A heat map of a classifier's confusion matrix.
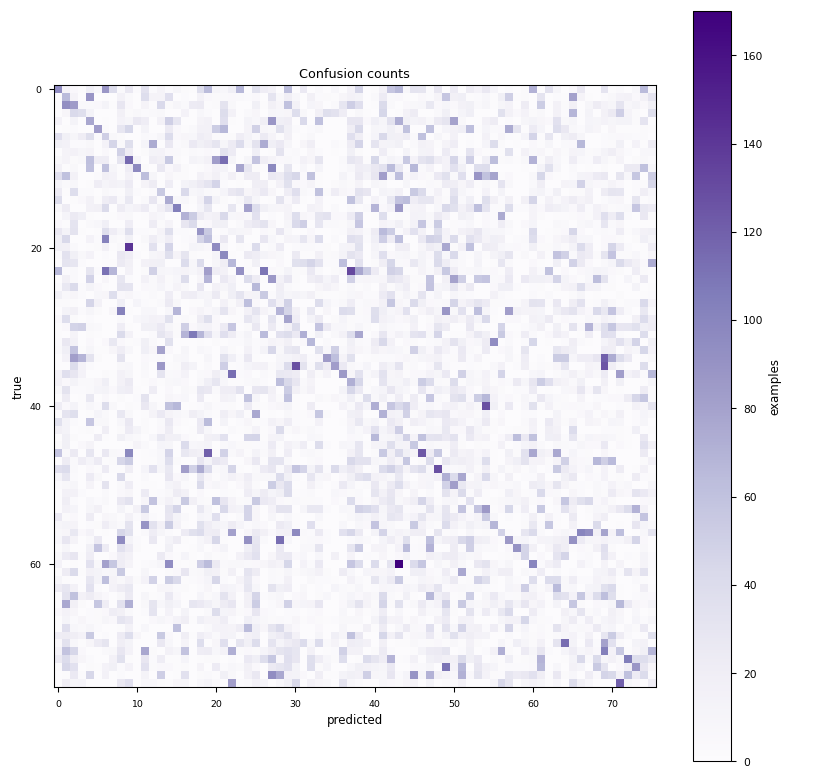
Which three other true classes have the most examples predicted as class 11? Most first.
55, 71, 53
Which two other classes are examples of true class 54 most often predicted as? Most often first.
74, 24
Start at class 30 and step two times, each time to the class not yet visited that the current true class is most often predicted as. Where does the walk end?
59
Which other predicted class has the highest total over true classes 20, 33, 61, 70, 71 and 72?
69
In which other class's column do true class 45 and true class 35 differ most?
30
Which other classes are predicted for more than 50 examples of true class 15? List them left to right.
24, 40, 43, 53, 73
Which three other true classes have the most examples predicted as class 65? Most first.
57, 1, 3
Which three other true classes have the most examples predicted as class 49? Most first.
73, 28, 20
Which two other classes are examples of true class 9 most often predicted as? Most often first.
21, 20
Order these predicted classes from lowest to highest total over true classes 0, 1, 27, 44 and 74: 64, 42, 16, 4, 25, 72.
64, 16, 72, 25, 42, 4
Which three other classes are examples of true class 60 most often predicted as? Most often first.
43, 14, 6
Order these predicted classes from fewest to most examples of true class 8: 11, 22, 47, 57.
11, 47, 22, 57
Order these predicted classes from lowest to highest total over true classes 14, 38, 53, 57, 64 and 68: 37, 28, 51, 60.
60, 37, 51, 28
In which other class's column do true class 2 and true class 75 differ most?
71
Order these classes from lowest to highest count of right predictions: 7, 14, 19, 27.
27, 7, 19, 14
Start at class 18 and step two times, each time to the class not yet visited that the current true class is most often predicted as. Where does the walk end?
25
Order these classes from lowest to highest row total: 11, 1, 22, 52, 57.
1, 52, 22, 57, 11
